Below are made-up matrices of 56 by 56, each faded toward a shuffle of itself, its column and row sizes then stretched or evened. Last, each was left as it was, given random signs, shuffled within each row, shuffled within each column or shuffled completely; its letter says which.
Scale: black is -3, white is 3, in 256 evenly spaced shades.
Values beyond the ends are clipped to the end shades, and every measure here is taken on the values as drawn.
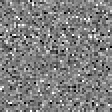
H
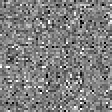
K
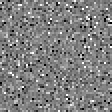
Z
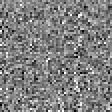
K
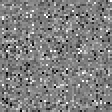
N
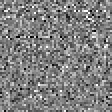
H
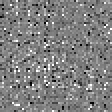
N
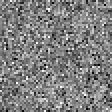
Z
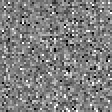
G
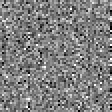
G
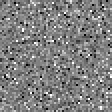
Z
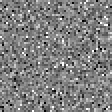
Z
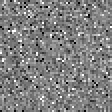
Z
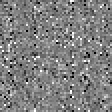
G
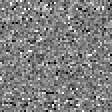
H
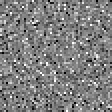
Z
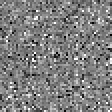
N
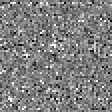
H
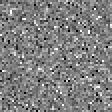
Z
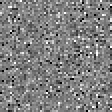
G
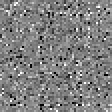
K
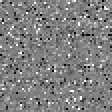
H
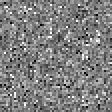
G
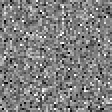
G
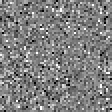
G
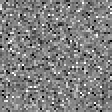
Z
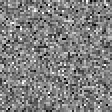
Z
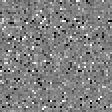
H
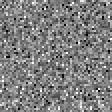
Z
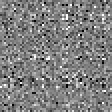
K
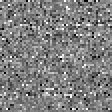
H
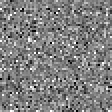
H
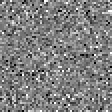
H
